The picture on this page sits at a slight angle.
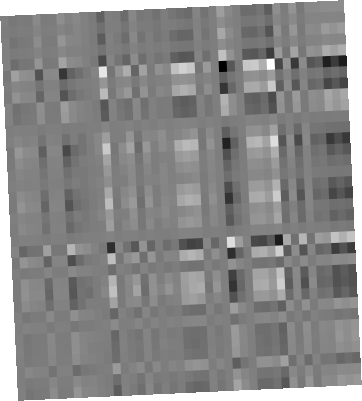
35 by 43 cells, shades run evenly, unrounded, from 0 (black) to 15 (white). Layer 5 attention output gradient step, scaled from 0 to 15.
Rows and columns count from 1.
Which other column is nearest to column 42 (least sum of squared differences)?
8
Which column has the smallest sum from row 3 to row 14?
28
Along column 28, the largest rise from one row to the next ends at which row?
9
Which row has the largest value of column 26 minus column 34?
22
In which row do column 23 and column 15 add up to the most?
6
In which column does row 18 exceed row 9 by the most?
34
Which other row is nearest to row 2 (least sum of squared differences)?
4
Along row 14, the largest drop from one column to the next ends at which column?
35
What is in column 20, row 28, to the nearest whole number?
7
